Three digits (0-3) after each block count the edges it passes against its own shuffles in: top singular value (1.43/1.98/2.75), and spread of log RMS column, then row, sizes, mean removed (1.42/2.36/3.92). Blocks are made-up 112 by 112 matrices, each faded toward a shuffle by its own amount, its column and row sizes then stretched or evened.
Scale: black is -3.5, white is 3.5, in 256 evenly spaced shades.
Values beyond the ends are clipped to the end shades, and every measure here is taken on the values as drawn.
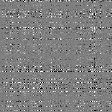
1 2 3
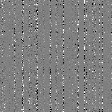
2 3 1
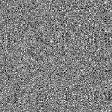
2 1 1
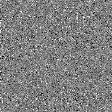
0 1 1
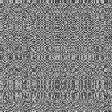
3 0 2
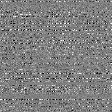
1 1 3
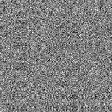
2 0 1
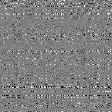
2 1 3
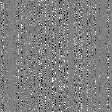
1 3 0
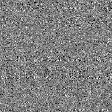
1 0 2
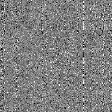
2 2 0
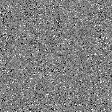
0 1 1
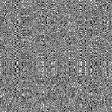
3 2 0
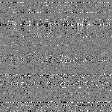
2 1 3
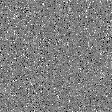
0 1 0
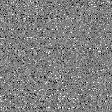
2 0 2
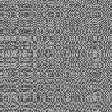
3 0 1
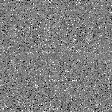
1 0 1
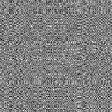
3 1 2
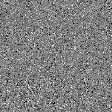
1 1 1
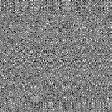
3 0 1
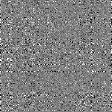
2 2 2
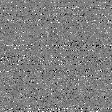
0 0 2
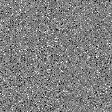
1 1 0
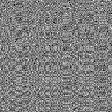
3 0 0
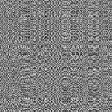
3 2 2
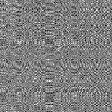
3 1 2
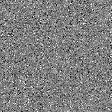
1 1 0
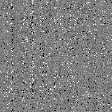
0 2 1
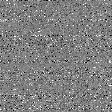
0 0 2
